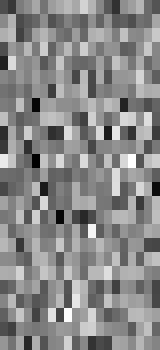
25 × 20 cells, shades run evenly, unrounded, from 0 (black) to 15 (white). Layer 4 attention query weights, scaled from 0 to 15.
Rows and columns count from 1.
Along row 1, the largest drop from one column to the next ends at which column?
19
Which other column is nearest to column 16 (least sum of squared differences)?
17
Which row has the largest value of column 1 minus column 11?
9
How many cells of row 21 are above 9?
5
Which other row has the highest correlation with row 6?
25
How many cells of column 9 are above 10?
6
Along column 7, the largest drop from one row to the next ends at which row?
10
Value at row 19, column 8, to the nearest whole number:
5
